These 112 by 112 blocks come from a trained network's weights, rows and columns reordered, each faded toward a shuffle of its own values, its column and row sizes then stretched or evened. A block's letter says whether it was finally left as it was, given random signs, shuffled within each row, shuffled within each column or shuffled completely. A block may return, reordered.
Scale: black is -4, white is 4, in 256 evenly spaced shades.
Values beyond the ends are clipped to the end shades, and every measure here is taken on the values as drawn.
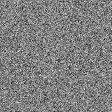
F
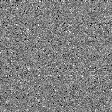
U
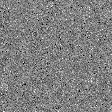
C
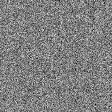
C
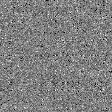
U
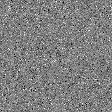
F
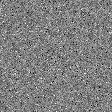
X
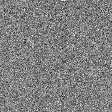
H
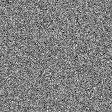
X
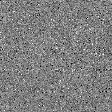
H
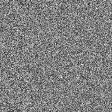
H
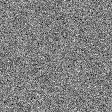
X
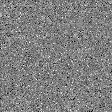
F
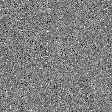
C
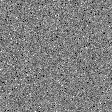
X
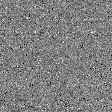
F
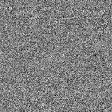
U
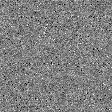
F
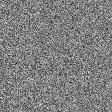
X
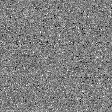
F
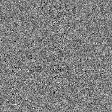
H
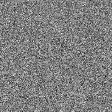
H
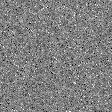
X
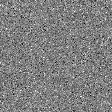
C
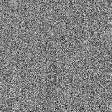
U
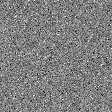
X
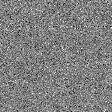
F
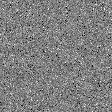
C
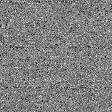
F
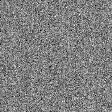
C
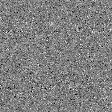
F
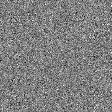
H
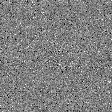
F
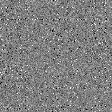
U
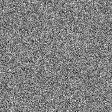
H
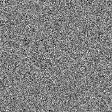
H
